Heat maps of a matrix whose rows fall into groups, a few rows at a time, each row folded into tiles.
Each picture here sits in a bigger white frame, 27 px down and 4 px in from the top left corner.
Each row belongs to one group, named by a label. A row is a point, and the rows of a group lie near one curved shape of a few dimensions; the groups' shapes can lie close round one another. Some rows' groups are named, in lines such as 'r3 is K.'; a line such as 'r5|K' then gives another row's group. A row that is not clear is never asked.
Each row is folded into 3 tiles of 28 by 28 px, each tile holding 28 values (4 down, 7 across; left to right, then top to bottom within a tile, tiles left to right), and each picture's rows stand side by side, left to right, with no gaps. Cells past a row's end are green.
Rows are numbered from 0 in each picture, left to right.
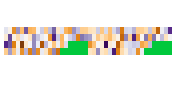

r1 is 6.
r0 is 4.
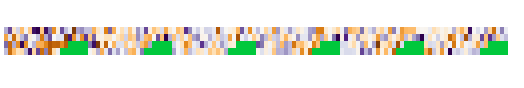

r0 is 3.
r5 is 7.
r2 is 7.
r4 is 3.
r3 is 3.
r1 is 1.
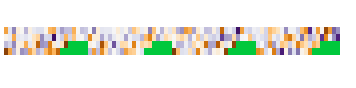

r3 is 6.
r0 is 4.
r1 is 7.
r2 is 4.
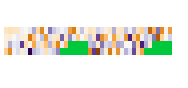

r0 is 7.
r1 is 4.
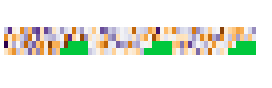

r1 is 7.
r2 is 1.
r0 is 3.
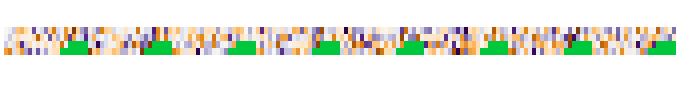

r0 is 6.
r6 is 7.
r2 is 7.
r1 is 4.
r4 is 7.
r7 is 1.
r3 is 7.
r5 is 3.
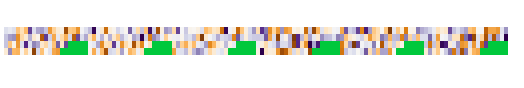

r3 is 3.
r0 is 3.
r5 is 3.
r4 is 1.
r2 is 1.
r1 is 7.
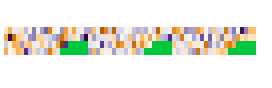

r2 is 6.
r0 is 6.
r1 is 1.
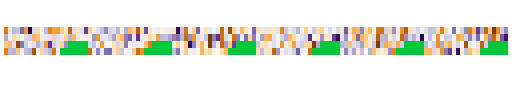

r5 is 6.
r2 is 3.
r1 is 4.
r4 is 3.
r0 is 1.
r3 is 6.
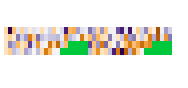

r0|7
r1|3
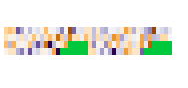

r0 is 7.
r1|7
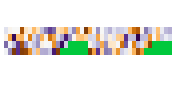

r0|4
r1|4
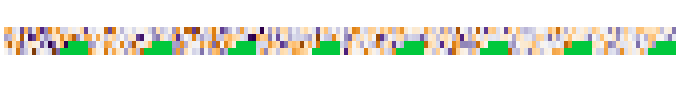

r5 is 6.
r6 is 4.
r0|1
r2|1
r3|7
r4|3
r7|1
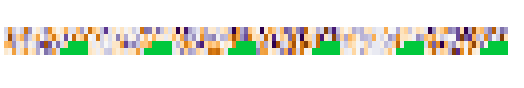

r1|6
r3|3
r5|3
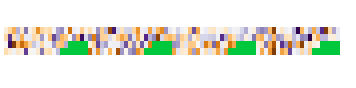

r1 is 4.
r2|4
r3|7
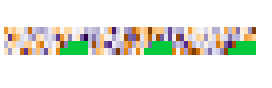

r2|4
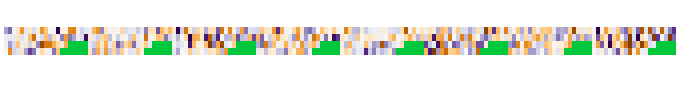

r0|1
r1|4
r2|3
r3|1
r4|7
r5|4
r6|1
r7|3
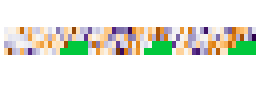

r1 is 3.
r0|1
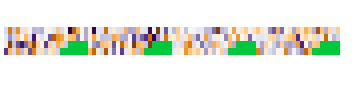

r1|7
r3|4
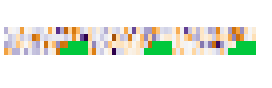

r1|7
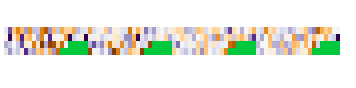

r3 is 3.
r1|4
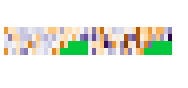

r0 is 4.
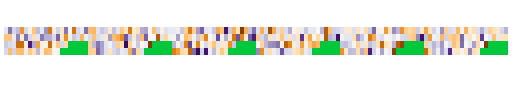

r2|6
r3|1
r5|6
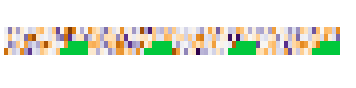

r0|1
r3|3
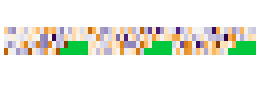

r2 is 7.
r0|4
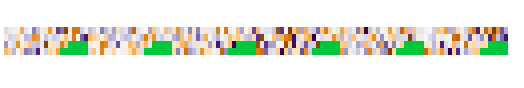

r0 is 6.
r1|7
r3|6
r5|6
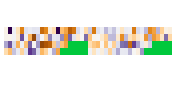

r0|1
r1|7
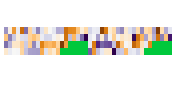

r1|1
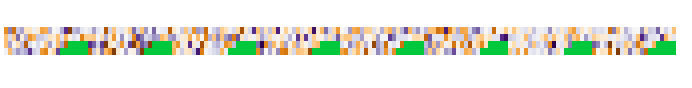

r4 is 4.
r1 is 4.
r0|7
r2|6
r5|1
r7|4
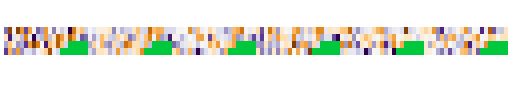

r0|1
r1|3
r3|3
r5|7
